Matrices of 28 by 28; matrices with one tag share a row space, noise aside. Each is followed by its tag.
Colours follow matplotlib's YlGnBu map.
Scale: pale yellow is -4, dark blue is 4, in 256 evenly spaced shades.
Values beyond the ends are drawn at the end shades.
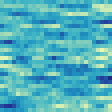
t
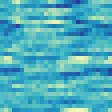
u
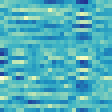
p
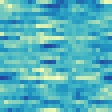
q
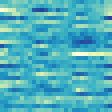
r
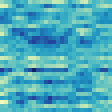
p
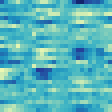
r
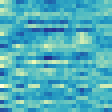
p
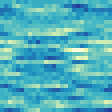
u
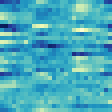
r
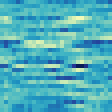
u
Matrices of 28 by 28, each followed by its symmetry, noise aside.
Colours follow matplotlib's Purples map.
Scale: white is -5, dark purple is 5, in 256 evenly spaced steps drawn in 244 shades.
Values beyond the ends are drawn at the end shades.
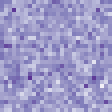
mirrored left to right.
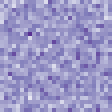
symmetric.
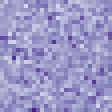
symmetric.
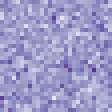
symmetric.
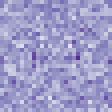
mirrored left to right.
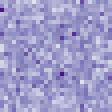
mirrored top to bottom.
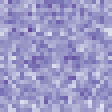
mirrored left to right.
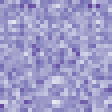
mirrored left to right.
